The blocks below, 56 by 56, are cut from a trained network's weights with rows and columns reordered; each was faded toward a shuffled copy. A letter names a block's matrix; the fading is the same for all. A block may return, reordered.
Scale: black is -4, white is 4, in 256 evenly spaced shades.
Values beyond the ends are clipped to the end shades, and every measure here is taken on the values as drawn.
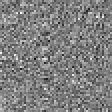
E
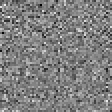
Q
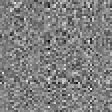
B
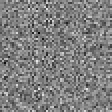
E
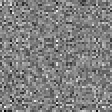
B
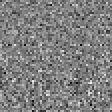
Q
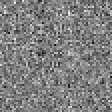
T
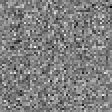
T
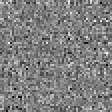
Q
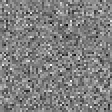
Q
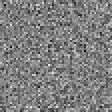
E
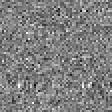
T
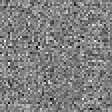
Q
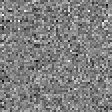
Q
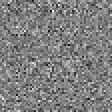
Q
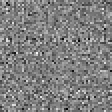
Q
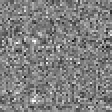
T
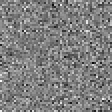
T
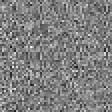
B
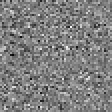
Q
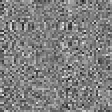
B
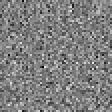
T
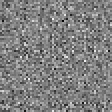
T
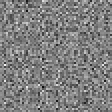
B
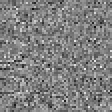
Q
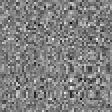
E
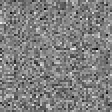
T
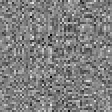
B
